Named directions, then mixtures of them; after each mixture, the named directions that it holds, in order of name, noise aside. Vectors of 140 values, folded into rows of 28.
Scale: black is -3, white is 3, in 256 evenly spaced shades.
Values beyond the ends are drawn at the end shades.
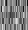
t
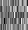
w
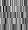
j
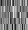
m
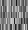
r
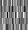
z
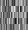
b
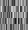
b.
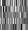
j, r.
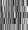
j, w.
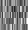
b, r.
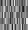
b, m.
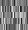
b, m, w.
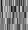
b, j.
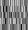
j.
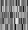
m, r, t.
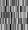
b, t.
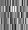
j, m, w.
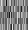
b, m, t.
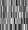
r.
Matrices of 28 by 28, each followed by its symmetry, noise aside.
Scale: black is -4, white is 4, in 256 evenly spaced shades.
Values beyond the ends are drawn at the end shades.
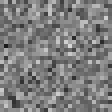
symmetric across the other diagonal.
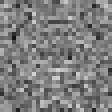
mirrored left to right.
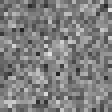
symmetric across the other diagonal.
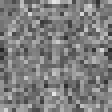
mirrored left to right.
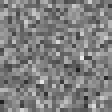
no symmetry.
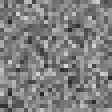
symmetric across the other diagonal.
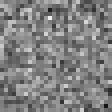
symmetric.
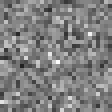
symmetric across the other diagonal.
